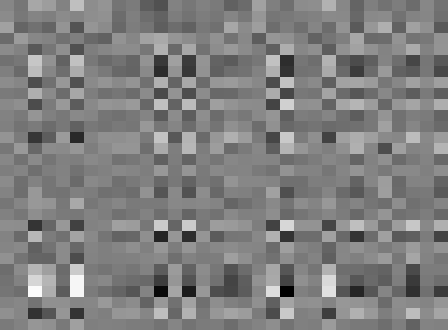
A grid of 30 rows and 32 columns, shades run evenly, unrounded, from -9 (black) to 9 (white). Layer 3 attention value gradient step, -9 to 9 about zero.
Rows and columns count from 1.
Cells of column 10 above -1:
23
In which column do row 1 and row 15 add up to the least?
12
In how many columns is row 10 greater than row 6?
23
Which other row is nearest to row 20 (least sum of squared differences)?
15
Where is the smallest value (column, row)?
21, 27
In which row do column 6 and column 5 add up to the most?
26
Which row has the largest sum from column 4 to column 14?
14
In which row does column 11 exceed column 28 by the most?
4
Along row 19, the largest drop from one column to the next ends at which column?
7
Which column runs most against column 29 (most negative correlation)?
28
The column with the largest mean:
3
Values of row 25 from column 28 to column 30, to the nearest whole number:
-2 0 -4
